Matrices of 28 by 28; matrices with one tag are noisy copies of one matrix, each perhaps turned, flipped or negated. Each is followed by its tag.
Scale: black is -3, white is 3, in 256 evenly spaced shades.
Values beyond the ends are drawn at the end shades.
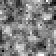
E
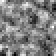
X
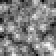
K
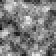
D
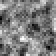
D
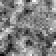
K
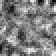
X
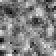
X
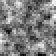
E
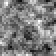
D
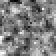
E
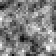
D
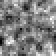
E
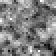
K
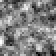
E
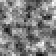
E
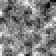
K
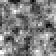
E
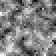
K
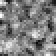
X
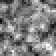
K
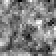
D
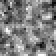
E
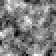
D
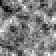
K
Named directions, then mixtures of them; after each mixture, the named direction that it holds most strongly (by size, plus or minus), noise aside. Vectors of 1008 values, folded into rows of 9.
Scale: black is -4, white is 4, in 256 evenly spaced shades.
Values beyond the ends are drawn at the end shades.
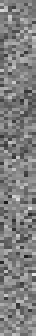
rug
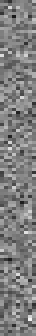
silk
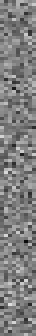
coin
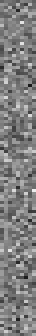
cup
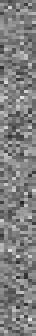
cup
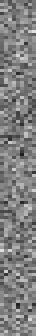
rug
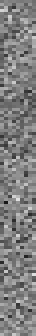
rug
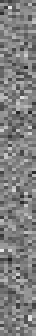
silk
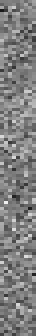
rug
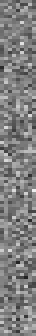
cup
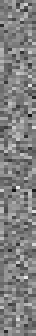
cup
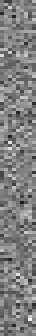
silk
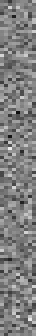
silk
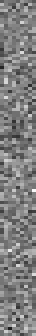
cup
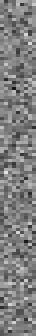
coin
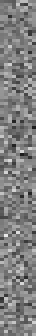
coin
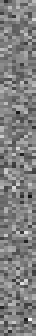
coin
